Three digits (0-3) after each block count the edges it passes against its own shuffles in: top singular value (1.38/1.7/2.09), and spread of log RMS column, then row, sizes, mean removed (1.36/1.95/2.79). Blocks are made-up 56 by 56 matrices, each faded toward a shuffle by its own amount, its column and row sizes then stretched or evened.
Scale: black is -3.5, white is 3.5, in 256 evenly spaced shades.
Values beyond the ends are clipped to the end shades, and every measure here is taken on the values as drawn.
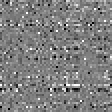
3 1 2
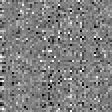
2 2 1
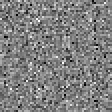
0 1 0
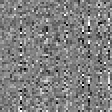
2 3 0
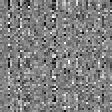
3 3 0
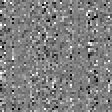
1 3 0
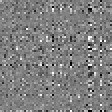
3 2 2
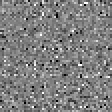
0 1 2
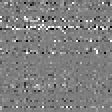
2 1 3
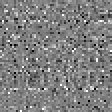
2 0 2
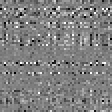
3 1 3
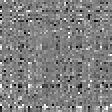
3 2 2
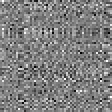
3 1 2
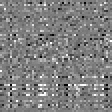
3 1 3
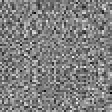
3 2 0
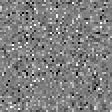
2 1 0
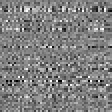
3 0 3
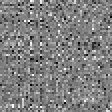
3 2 1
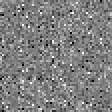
0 2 0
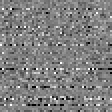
1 0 3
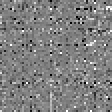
0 2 2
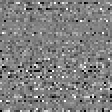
0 0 3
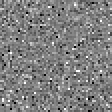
0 0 0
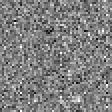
1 1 0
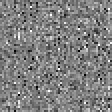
0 2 0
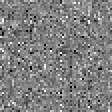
1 2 1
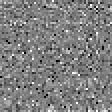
2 0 0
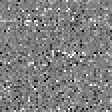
1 1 2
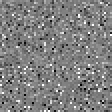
1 1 1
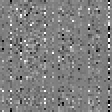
2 3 1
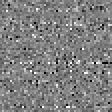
1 0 2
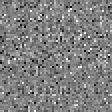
1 0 1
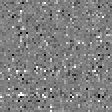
0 1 2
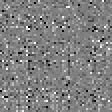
2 1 2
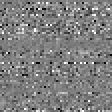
0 0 3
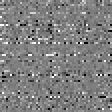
1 1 3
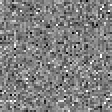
1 0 0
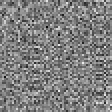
3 1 0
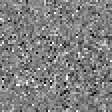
0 1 1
